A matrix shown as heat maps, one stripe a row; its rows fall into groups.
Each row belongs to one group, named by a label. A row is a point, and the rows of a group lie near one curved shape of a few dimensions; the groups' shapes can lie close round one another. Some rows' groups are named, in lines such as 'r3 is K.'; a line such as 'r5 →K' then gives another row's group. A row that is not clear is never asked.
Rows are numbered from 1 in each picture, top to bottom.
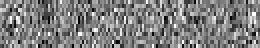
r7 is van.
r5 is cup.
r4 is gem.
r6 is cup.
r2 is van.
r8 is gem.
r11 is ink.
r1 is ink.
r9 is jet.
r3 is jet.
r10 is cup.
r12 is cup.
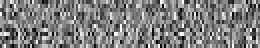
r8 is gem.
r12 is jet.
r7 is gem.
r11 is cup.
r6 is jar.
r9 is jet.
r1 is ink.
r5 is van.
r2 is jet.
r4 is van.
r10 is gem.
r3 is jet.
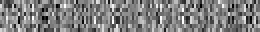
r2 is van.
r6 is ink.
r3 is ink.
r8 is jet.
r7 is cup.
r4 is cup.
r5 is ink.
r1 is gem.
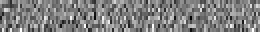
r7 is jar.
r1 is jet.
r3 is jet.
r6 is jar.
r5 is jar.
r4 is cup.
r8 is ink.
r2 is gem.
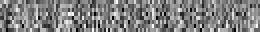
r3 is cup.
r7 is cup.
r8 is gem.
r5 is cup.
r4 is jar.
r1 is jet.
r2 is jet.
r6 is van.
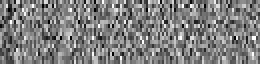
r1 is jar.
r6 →cup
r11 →van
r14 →cup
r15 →gem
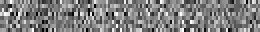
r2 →jar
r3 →ink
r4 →jet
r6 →ink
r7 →cup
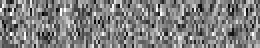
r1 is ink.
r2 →ink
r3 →van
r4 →ink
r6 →cup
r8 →van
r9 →cup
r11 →cup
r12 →gem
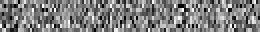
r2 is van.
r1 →ink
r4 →cup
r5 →gem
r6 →gem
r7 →van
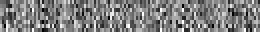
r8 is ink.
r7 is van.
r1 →cup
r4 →van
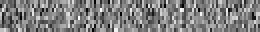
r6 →gem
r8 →jet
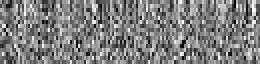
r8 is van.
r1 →gem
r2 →gem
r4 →ink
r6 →gem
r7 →ink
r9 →ink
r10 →van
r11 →gem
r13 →cup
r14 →ink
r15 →gem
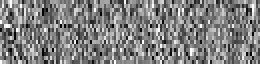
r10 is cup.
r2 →ink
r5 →ink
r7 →jet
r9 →van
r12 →van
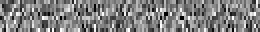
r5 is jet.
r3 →van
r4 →cup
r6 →van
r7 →ink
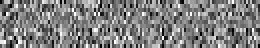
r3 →cup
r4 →van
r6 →jar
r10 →cup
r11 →jet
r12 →gem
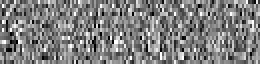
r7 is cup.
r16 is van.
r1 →jet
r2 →ink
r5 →jet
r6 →ink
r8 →ink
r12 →jar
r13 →jar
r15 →ink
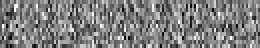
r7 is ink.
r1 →jar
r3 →van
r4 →gem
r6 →cup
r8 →jar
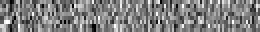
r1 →gem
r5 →cup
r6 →jet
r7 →jet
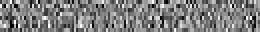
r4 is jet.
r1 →cup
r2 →van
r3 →jar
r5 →gem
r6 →jet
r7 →jet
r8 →van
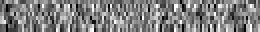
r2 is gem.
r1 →jet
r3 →gem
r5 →van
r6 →jet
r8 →gem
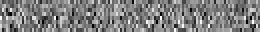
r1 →gem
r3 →ink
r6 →ink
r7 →jet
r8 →van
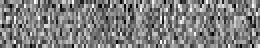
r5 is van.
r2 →gem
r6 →jet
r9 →ink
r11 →van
